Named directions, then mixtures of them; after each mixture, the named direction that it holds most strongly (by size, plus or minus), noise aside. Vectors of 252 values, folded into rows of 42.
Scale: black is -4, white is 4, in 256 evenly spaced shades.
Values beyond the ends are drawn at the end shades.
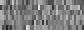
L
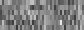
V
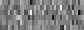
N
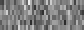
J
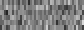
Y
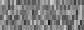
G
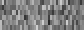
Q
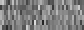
L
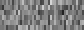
Q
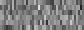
L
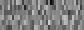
G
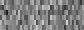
Q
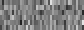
Y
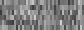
V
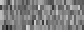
L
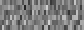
G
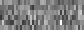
V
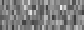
J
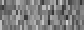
Q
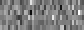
N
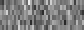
J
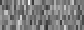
Y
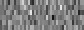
N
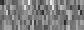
J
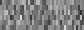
V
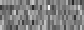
V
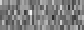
N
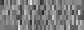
N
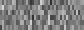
Q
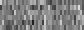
V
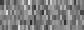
J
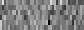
Q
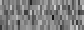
N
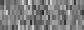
J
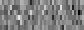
N
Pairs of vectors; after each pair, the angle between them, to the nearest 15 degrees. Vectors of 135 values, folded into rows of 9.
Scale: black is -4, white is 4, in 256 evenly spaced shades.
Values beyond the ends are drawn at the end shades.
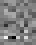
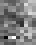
135 degrees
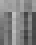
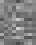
75 degrees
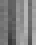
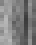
135 degrees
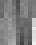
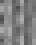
75 degrees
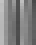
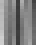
30 degrees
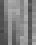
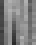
30 degrees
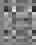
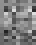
30 degrees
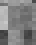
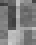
75 degrees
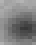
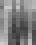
45 degrees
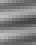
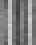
90 degrees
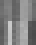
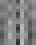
60 degrees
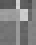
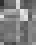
30 degrees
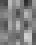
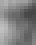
105 degrees
